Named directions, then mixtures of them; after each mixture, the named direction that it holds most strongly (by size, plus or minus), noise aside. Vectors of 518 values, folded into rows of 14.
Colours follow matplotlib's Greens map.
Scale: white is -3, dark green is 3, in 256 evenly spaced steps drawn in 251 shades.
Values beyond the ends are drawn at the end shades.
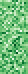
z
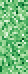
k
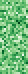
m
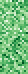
z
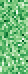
k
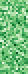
m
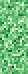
z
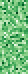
k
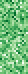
z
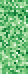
m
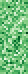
z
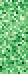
k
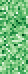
m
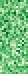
k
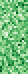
k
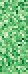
k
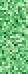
k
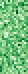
k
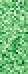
z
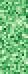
m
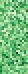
k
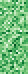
z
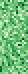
k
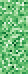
z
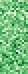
z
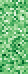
z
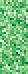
m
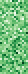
z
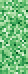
m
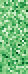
k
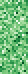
m
